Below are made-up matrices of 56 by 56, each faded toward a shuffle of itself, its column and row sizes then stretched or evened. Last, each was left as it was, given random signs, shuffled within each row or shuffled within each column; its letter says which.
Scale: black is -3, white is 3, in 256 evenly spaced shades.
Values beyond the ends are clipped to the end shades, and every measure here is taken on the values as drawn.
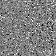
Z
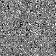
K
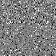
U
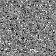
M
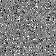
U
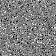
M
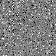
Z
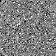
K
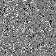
K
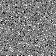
M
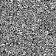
K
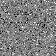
M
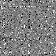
K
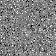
K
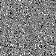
K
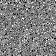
M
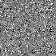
K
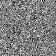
Z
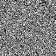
Z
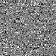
U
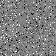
Z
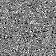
M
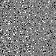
K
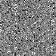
Z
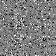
K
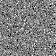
Z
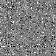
K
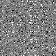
U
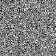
K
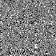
U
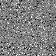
M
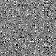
U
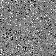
Z
